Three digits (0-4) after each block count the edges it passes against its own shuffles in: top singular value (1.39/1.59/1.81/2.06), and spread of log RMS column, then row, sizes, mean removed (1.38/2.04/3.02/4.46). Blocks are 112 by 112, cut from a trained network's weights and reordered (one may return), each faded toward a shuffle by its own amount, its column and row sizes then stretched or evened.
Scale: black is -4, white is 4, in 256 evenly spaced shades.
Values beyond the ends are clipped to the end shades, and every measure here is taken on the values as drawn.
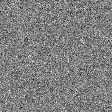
0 0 1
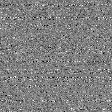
0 0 3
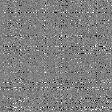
1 2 3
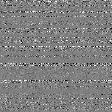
1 1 4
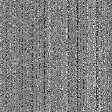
4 3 0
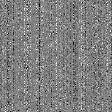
4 3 0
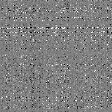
1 2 3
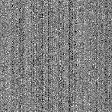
4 2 0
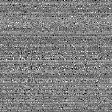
4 1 2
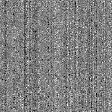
4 2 1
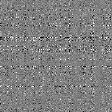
2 3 3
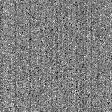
2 0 0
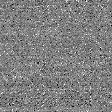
0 1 1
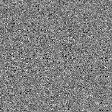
0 1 2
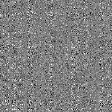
0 3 2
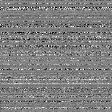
4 0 4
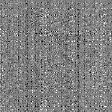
4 2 3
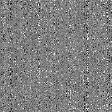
0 3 1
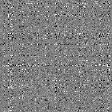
0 3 3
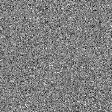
0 1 2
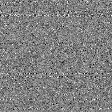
1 0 2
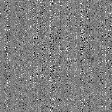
0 3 1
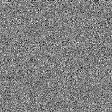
2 0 2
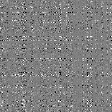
1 3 3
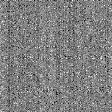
2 0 2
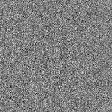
3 1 0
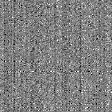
3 1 2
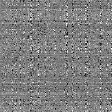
3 3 1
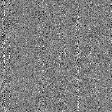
2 3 1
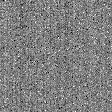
1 0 0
